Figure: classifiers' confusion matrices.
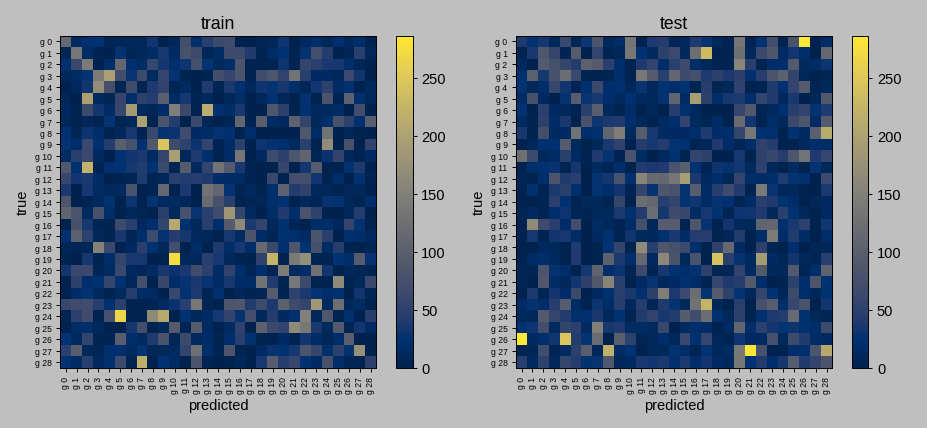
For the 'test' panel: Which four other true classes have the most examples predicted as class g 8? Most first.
g 27, g 21, g 19, g 28
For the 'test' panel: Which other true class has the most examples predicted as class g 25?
g 24
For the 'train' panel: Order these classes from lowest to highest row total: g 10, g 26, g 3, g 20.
g 26, g 20, g 10, g 3
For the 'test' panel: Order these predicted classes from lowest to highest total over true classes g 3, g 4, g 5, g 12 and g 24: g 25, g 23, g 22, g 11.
g 22, g 23, g 25, g 11
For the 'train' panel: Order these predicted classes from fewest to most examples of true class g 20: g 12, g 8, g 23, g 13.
g 8, g 13, g 12, g 23
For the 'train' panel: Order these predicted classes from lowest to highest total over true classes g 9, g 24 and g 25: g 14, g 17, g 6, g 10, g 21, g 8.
g 14, g 17, g 6, g 10, g 21, g 8
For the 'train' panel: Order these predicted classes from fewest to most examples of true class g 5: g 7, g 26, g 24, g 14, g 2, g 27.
g 14, g 27, g 7, g 24, g 26, g 2
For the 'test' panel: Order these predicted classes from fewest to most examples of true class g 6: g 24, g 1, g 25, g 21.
g 1, g 24, g 25, g 21
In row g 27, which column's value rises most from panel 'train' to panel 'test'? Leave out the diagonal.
g 21
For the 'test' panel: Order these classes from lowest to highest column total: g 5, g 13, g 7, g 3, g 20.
g 3, g 5, g 7, g 13, g 20
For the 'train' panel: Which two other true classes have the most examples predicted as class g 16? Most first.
g 10, g 7
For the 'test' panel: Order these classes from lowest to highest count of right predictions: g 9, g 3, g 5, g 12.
g 9, g 3, g 5, g 12
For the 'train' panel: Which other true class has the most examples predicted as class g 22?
g 19
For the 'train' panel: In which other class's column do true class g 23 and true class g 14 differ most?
g 12
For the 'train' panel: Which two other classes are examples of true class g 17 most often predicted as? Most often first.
g 1, g 23
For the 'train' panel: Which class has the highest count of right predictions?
g 9
